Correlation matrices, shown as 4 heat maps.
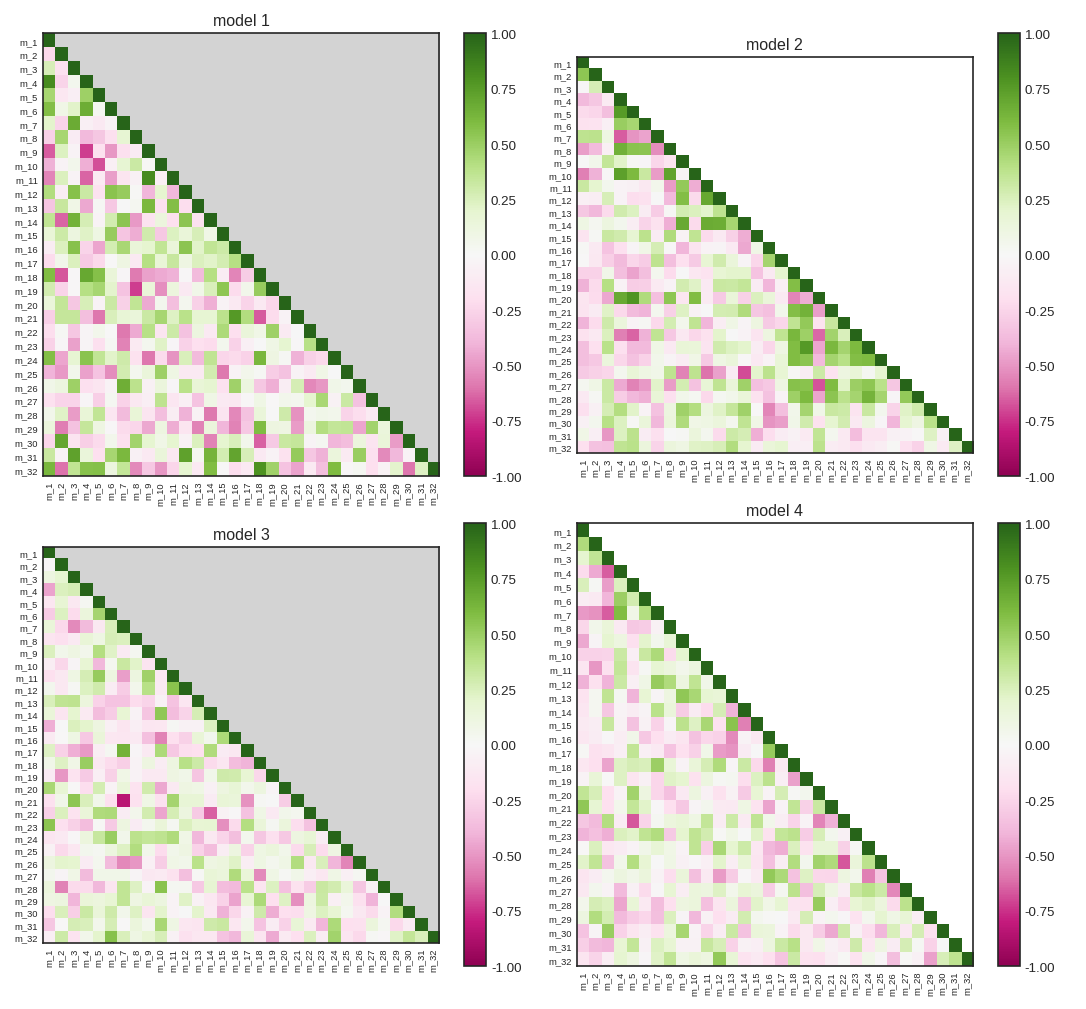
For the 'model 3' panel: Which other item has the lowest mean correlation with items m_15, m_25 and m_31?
m_23
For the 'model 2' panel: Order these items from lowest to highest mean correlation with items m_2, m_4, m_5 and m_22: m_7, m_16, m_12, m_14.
m_7, m_16, m_12, m_14
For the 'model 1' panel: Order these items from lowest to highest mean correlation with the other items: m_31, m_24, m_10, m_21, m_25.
m_25, m_10, m_24, m_21, m_31
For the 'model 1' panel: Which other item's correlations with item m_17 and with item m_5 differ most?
m_21
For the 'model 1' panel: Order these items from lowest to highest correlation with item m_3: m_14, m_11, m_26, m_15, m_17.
m_11, m_15, m_17, m_26, m_14
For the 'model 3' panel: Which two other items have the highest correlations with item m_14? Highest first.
m_10, m_17
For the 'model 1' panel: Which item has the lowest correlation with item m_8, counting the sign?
m_19
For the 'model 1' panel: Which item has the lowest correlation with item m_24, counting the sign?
m_9
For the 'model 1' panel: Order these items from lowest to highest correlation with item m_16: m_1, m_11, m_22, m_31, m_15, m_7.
m_22, m_1, m_11, m_15, m_7, m_31
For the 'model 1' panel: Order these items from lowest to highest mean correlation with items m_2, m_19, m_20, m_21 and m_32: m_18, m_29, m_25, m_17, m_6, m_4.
m_25, m_29, m_18, m_17, m_4, m_6
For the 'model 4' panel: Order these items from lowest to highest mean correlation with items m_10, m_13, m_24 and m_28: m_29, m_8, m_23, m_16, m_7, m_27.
m_16, m_29, m_8, m_7, m_23, m_27
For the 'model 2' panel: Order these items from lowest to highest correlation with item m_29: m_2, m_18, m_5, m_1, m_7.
m_7, m_1, m_2, m_18, m_5
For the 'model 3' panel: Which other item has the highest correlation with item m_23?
m_1
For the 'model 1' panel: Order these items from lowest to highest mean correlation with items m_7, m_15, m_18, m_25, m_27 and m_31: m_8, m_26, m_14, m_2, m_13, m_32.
m_2, m_8, m_13, m_26, m_32, m_14
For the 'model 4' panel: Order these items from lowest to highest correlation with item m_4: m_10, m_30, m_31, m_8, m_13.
m_30, m_8, m_13, m_31, m_10
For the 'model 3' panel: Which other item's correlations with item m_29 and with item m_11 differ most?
m_21
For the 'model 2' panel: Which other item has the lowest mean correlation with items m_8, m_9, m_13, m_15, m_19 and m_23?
m_1
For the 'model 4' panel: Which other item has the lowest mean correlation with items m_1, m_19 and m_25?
m_22
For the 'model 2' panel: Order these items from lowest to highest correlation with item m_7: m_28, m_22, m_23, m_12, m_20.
m_20, m_22, m_12, m_28, m_23
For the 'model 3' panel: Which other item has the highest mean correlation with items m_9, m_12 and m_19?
m_11
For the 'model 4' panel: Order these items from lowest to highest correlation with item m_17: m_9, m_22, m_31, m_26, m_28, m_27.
m_9, m_22, m_27, m_28, m_31, m_26
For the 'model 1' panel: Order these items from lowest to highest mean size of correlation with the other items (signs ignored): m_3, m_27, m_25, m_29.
m_27, m_25, m_3, m_29
